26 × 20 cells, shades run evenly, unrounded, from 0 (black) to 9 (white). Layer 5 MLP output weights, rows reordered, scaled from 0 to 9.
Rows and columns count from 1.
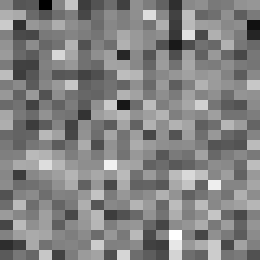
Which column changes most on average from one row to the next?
10
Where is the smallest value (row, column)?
1, 4
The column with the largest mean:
15
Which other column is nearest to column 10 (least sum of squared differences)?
18
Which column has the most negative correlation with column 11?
8
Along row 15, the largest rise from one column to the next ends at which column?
20
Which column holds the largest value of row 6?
5
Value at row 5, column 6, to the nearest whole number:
6
